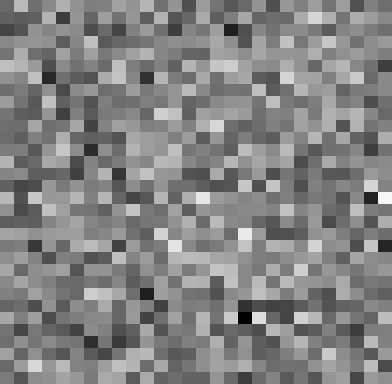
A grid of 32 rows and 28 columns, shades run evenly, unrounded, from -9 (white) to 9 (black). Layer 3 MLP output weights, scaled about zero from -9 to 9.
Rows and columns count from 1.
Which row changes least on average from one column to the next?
5
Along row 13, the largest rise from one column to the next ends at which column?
7
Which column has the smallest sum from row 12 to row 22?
18
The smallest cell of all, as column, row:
28, 17
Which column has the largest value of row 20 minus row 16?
20
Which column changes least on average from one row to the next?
6
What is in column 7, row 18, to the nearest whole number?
1
